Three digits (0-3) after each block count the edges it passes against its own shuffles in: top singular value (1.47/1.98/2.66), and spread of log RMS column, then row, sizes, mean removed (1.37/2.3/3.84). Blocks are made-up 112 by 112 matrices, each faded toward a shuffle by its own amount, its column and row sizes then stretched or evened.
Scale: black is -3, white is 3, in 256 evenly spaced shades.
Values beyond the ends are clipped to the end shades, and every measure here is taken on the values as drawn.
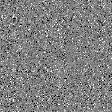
1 1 1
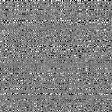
2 1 3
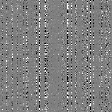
3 3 1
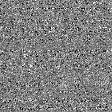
0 0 2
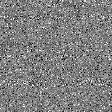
1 0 2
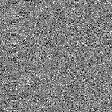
2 0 1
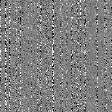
1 3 0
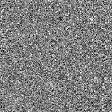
2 1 0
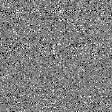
0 1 2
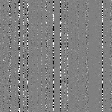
3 3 0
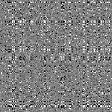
3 2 2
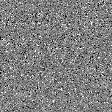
0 0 1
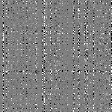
2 3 2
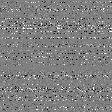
0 0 3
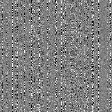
2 3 0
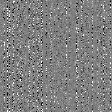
1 3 0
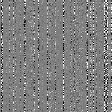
3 3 0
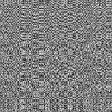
3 2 1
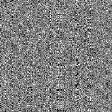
2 2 0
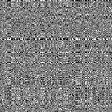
3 1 2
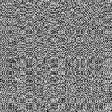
3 1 1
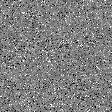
0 0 1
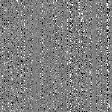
0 3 0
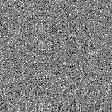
2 0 0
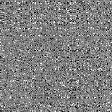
2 1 2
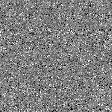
1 0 1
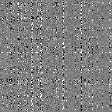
0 3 2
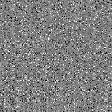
2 0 1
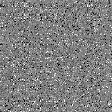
2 1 1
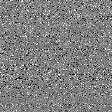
0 0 2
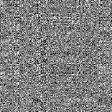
2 2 1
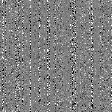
0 3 0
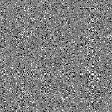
2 2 1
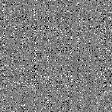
0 2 2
